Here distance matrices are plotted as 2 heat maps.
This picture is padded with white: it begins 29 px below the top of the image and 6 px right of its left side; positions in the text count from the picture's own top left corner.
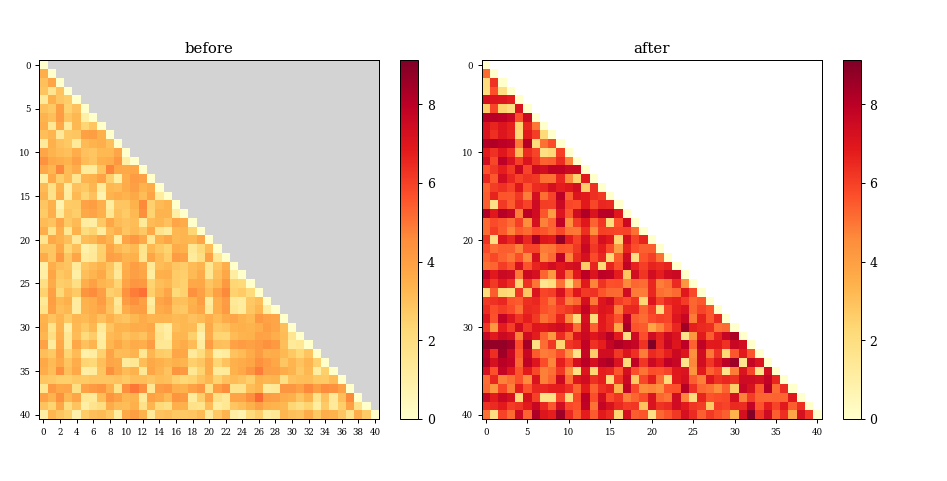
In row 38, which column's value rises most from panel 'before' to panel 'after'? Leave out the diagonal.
12
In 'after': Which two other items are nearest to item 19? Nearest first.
27, 39
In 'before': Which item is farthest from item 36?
37
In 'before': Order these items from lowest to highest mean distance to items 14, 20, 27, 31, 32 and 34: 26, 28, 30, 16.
30, 28, 16, 26
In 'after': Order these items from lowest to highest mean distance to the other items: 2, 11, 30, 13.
13, 11, 30, 2
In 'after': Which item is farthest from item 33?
2
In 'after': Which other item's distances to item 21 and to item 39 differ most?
28
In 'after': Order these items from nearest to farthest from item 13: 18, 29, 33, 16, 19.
29, 33, 19, 18, 16
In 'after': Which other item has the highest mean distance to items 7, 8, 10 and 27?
12
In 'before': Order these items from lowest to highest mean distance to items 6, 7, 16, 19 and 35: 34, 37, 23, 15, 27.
15, 34, 23, 27, 37
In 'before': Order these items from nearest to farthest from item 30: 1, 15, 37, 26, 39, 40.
15, 1, 39, 40, 26, 37
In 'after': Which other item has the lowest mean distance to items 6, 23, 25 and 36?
7
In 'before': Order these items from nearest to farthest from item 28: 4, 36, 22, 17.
4, 17, 36, 22
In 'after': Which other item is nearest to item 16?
1
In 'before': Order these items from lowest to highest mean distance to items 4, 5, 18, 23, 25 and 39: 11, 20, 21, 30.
21, 20, 30, 11
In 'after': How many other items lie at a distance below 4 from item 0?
4
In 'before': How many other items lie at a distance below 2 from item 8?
3
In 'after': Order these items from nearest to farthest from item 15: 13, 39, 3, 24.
3, 13, 39, 24
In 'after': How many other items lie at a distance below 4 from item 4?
5
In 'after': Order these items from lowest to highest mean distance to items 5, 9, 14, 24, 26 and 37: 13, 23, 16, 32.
23, 16, 13, 32
